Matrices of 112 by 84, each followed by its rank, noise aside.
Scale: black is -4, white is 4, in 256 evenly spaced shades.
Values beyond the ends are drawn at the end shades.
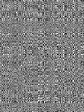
four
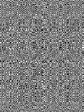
six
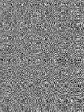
eight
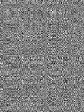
eight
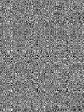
seven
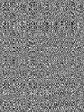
five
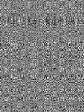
five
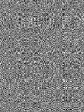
six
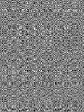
five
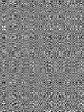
five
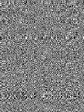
seven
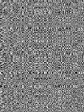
six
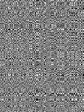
four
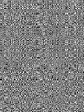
six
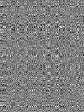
four
